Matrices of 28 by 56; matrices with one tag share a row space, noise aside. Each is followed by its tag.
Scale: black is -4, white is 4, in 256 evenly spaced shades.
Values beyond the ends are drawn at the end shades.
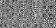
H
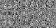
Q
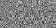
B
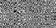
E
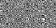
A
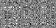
Q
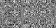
Q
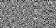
H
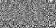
H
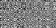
E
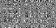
Q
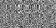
B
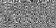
Q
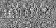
Q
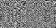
E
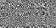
A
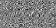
B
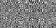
B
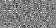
Q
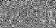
H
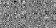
E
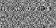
A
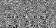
Q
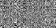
E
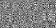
H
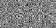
B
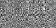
A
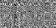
E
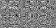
Q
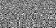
H
